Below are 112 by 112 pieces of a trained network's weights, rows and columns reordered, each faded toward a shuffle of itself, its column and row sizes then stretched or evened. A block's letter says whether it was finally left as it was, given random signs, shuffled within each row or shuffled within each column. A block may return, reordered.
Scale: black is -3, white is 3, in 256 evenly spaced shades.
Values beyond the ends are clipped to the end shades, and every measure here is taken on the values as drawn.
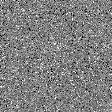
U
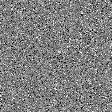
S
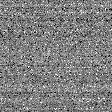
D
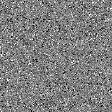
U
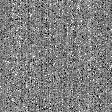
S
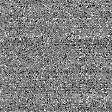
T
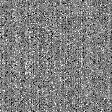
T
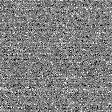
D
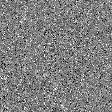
S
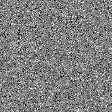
S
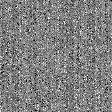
S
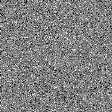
U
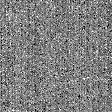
S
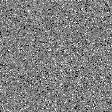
U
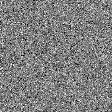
S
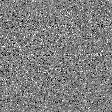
D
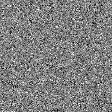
U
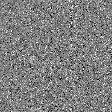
S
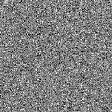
T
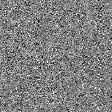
U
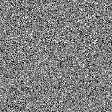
T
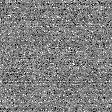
D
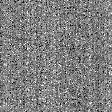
T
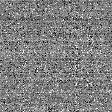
T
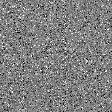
S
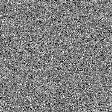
D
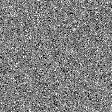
S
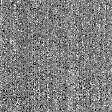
T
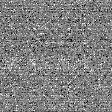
T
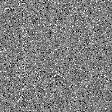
U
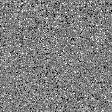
U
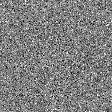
D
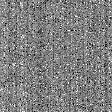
T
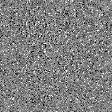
T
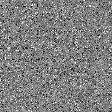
U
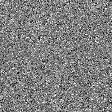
D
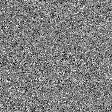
D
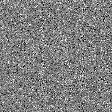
S
